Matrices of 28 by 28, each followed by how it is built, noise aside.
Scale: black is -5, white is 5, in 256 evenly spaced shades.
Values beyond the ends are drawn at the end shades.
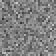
noise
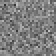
noise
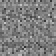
repeating columns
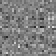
low rank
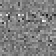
uneven rows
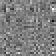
low rank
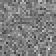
noise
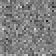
uneven rows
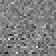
uneven rows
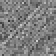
Hankel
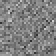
Hankel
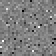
sparse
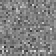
uneven rows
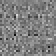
low rank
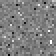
sparse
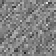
Hankel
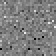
sparse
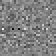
uneven rows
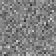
noise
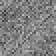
Hankel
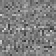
uneven rows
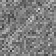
Hankel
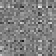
low rank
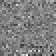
uneven rows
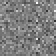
low rank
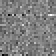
uneven rows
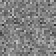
repeating columns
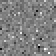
sparse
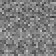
repeating columns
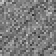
Hankel
